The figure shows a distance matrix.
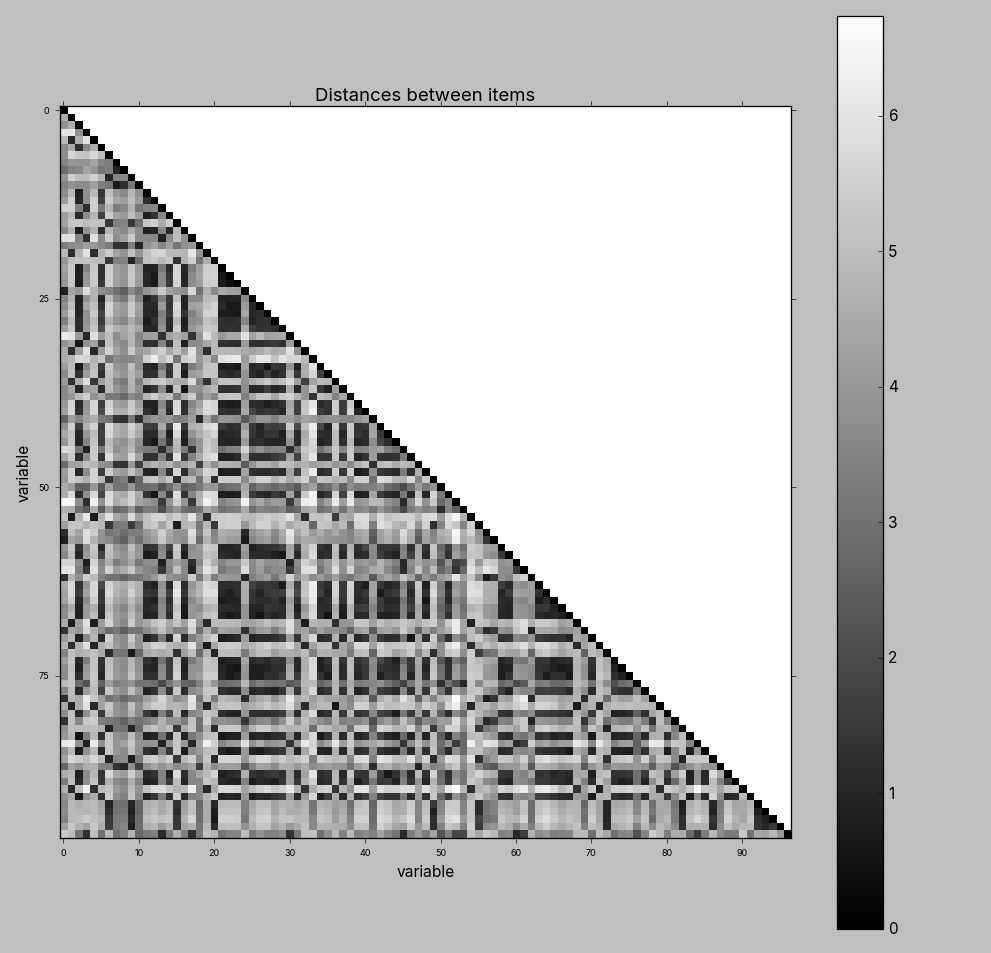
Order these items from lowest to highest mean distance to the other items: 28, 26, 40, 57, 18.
28, 26, 40, 18, 57
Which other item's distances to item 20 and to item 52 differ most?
94
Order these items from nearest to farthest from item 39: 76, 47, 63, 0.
63, 76, 0, 47
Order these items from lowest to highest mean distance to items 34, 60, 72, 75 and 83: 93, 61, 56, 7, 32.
61, 7, 93, 56, 32
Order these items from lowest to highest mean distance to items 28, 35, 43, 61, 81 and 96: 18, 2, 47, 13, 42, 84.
2, 42, 13, 84, 18, 47
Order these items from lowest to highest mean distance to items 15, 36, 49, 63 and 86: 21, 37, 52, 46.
37, 21, 46, 52
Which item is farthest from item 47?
52
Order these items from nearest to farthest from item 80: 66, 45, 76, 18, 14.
66, 14, 76, 45, 18
